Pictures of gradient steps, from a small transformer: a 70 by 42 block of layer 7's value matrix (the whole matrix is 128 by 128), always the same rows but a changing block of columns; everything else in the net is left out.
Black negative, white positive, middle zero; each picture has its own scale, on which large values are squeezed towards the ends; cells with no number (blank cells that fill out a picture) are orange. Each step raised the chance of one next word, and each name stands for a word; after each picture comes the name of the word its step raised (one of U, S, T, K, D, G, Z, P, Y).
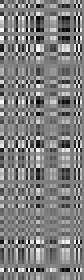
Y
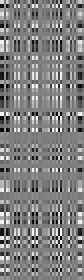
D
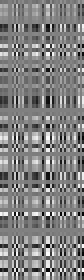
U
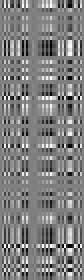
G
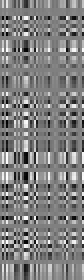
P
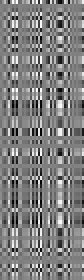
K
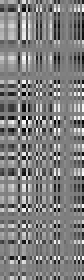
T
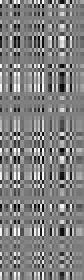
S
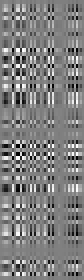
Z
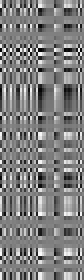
U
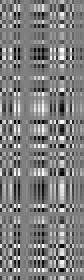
T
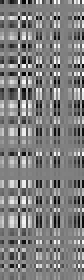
K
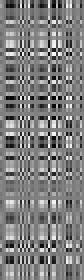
G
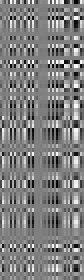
K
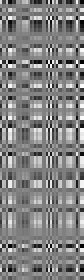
K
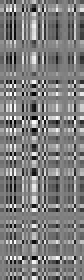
T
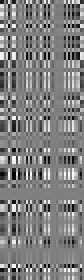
S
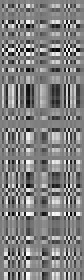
U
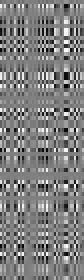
D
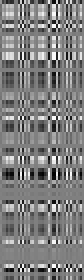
S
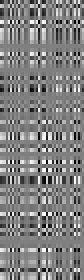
U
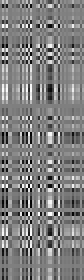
U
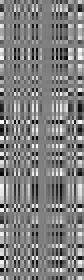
T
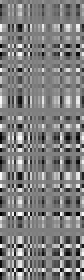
U
